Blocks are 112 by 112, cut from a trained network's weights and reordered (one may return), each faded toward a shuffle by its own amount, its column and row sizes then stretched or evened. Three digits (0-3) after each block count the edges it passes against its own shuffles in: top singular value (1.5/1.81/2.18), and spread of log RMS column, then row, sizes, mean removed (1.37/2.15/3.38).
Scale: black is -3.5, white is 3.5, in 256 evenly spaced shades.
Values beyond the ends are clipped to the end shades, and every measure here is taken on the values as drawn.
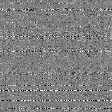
2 0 3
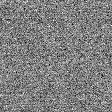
0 0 0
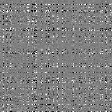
2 3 3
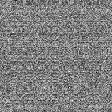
3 0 0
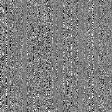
0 3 0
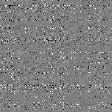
1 2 3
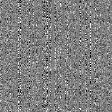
1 3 0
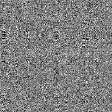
2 2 1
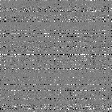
3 2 3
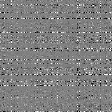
1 2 3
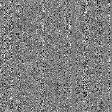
0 3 0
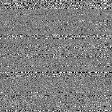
2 1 3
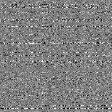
1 1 3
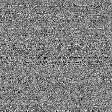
1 0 2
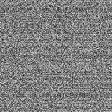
3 0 0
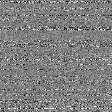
1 0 3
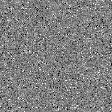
2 1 1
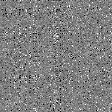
1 2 1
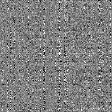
1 3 1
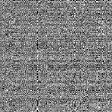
3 2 1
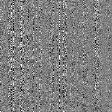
0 3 0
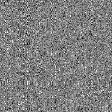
3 2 0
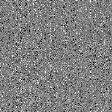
1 2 0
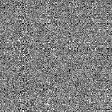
2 2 1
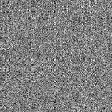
3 1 1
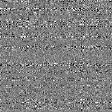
0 2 3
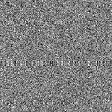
3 1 1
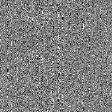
0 3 0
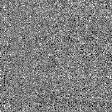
0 2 1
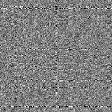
3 1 2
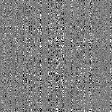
0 3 2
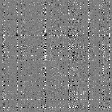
3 3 2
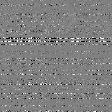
3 1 3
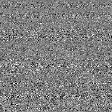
0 1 3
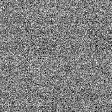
1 1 0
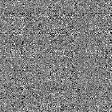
1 2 2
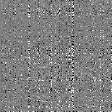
0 3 3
